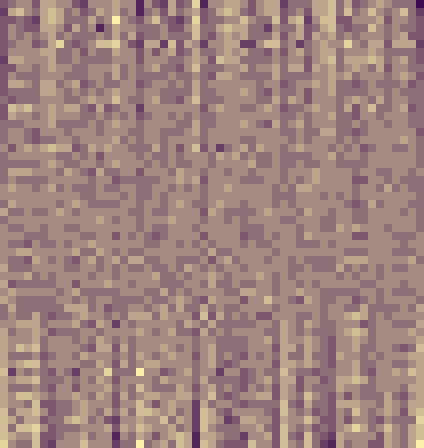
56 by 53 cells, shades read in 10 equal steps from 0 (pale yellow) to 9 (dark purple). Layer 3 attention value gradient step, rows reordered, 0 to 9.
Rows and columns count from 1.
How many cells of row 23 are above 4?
24
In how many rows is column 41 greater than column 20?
18
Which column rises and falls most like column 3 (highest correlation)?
4
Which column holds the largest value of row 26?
45
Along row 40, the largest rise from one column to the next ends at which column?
27
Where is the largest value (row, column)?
1, 53
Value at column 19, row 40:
3
